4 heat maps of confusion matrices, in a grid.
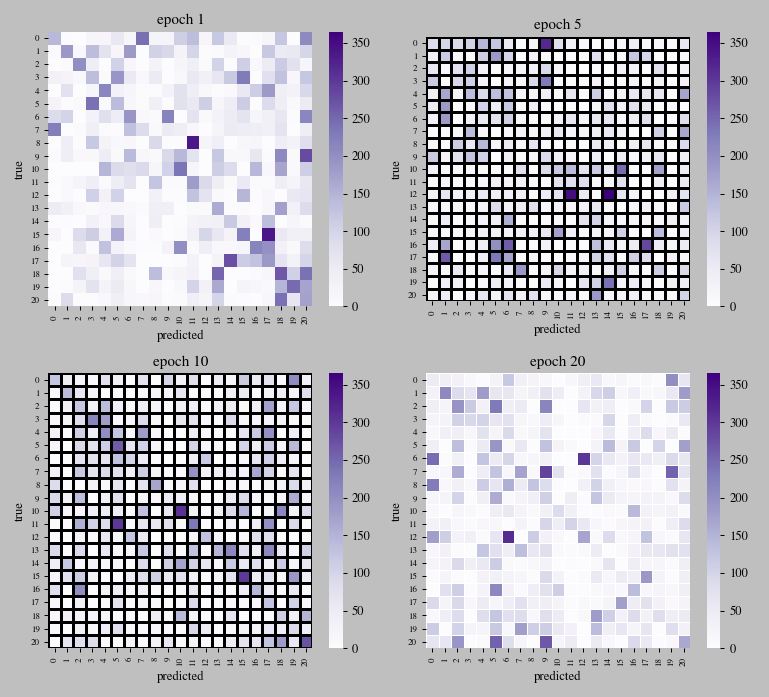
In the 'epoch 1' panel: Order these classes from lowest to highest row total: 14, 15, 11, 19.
14, 11, 19, 15
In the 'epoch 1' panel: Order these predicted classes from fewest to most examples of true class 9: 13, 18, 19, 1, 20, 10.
19, 1, 13, 10, 18, 20
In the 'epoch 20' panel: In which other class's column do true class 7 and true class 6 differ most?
12
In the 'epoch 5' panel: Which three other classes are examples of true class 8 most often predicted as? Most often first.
4, 2, 20
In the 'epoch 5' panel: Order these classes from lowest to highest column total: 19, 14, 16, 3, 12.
19, 12, 16, 3, 14
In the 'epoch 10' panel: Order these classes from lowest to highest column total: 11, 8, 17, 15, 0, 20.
8, 0, 20, 15, 11, 17
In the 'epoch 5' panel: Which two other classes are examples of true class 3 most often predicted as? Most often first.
9, 0
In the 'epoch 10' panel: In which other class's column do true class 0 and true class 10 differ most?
18
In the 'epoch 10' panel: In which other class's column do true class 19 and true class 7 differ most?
16
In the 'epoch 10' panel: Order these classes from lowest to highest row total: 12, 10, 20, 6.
12, 6, 20, 10
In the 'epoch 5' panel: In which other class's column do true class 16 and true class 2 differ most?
17
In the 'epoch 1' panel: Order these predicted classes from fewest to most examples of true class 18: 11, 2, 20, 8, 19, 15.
15, 11, 2, 19, 8, 20
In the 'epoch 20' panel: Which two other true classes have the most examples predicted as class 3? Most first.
2, 1
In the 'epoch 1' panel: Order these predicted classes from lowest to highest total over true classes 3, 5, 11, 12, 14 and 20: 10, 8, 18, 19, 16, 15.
16, 10, 19, 8, 18, 15
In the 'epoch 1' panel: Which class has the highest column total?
20
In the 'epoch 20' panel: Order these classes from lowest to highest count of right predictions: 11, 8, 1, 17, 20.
17, 11, 8, 20, 1
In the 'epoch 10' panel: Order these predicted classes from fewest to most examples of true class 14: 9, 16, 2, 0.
2, 0, 16, 9
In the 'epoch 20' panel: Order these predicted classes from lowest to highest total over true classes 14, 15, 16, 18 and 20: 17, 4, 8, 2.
8, 4, 17, 2
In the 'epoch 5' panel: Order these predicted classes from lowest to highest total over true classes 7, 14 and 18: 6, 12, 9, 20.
9, 12, 6, 20
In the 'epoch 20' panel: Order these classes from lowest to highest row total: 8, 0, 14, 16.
14, 0, 16, 8
